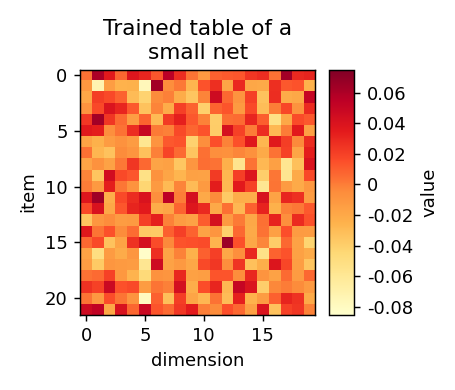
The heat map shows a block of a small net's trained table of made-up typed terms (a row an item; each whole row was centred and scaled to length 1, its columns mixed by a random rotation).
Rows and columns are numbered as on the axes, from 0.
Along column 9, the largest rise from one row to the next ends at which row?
11
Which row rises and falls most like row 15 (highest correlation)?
5
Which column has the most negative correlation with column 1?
16
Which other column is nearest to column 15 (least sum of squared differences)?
9
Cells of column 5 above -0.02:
10
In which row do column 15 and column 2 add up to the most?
0
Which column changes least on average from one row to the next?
3
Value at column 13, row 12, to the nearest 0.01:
-0.03
